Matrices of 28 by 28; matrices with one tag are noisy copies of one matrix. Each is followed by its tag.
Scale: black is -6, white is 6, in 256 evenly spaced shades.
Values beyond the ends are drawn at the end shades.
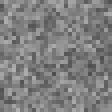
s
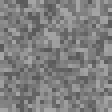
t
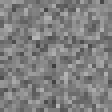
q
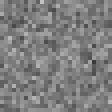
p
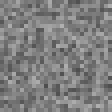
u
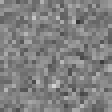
p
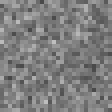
s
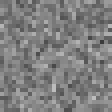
p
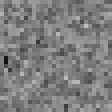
u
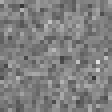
q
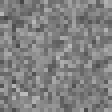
p
